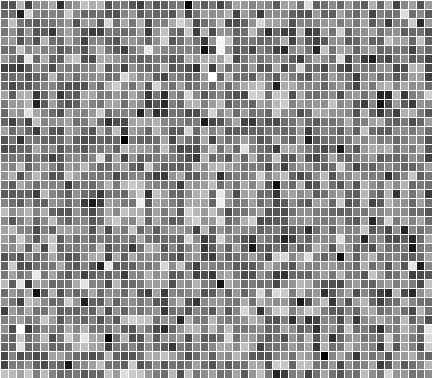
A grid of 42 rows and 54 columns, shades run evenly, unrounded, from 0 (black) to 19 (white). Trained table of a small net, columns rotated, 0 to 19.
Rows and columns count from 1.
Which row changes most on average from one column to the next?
38
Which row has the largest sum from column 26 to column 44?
12
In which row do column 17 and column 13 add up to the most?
41
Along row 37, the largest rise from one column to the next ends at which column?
3
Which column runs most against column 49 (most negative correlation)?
35
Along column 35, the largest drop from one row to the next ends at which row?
42
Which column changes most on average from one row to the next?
27
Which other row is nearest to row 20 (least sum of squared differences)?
34
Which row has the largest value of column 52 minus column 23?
8
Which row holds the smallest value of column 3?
2
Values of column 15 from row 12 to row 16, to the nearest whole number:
12 10 6 14 8
